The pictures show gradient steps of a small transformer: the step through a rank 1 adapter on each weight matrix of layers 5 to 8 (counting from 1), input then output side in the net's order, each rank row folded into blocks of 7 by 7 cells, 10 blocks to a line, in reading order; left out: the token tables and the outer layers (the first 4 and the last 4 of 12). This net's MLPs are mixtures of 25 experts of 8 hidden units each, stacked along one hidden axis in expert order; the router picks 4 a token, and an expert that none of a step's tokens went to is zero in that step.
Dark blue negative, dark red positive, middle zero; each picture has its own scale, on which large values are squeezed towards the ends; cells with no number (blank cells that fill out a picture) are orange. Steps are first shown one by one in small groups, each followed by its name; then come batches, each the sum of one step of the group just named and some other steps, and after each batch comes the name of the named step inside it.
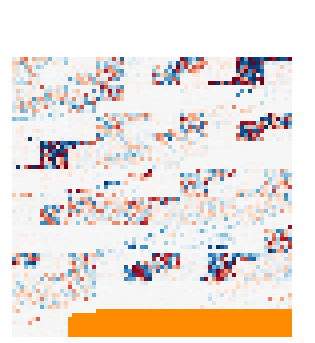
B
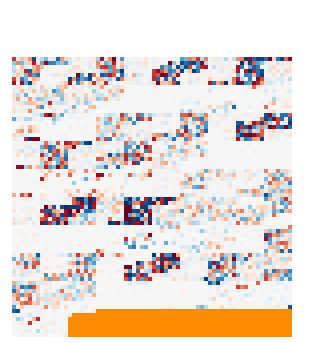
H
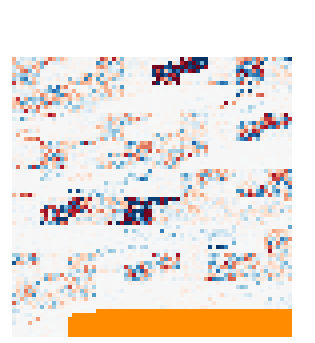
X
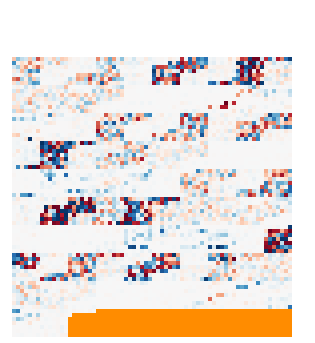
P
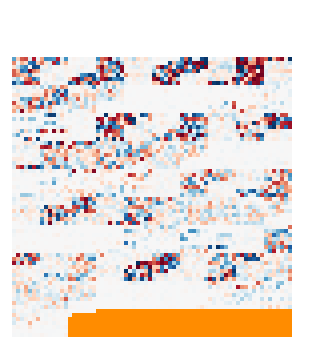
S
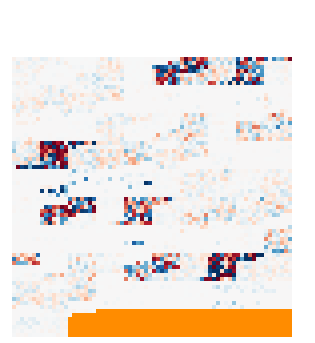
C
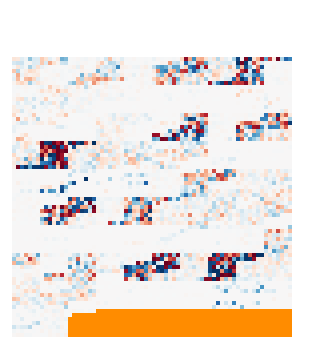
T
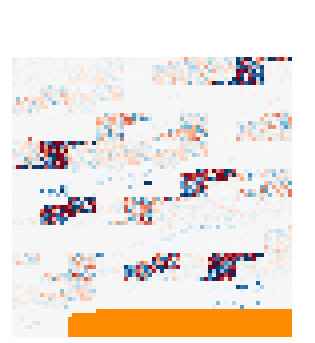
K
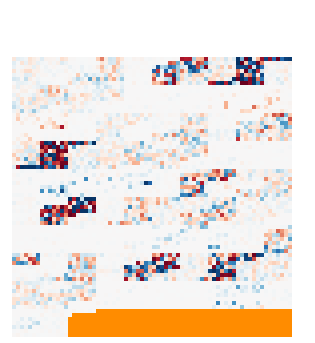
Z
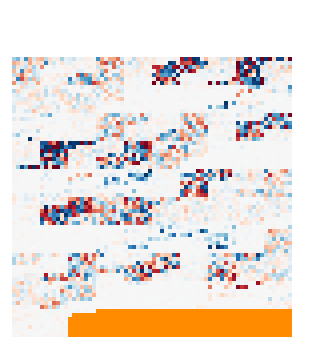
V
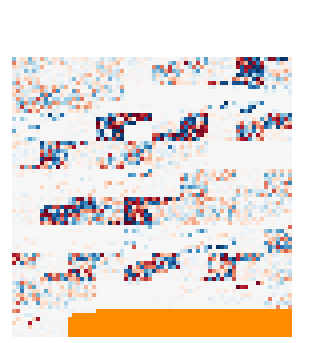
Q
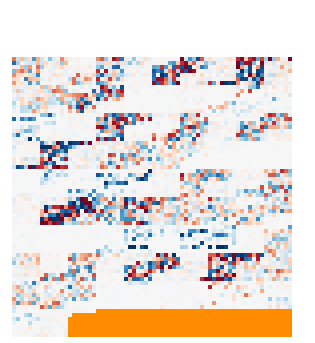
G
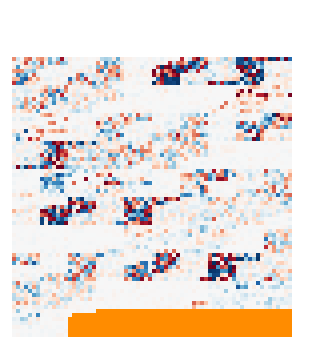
K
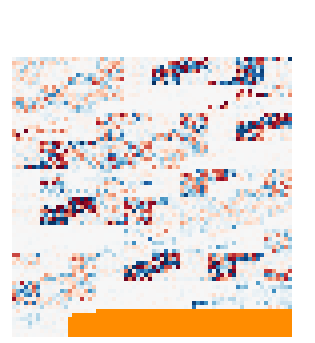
K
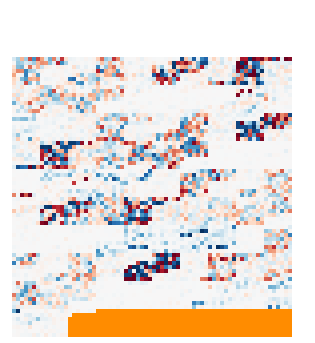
G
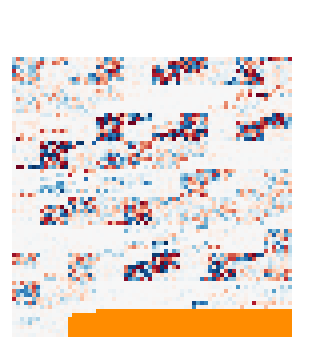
C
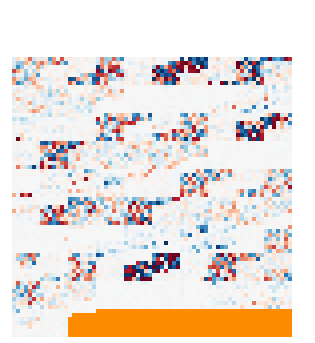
B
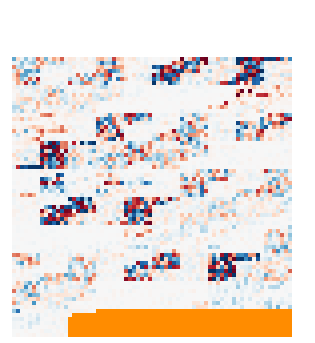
Z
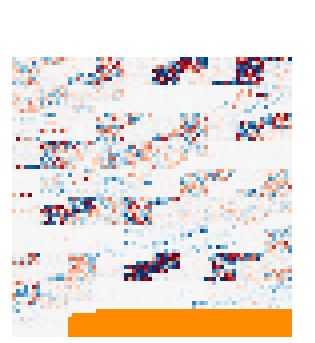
S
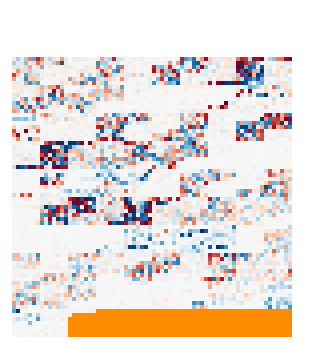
G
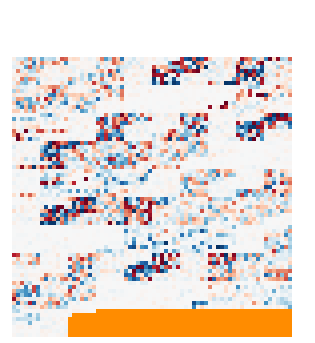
G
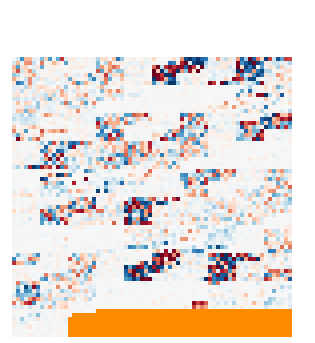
B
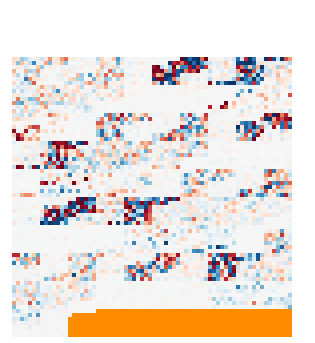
X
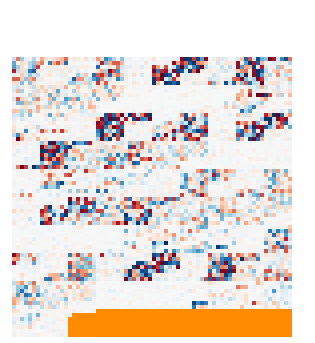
Q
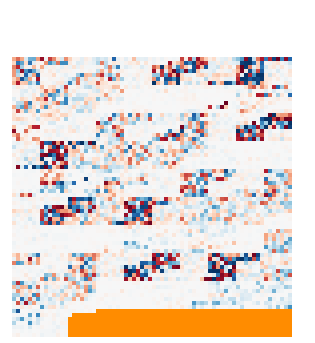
T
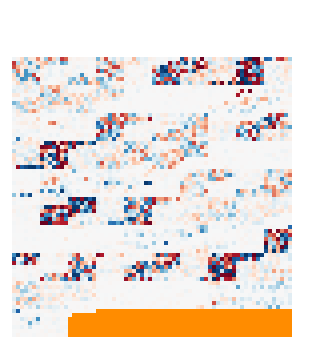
C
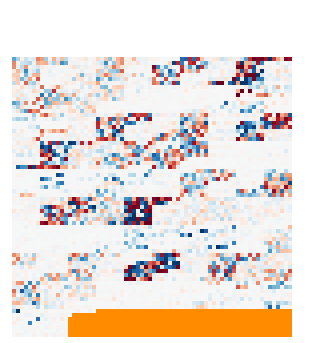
Q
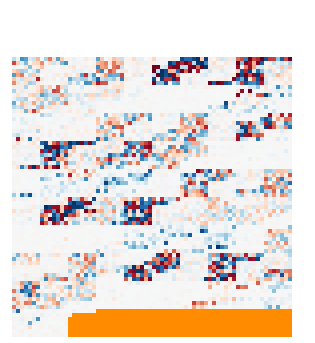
V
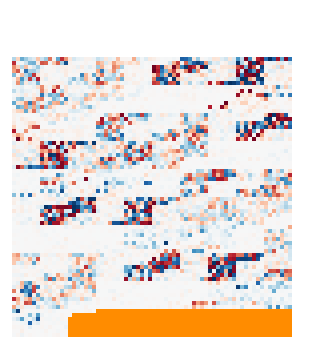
K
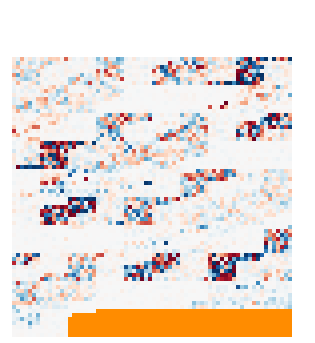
K
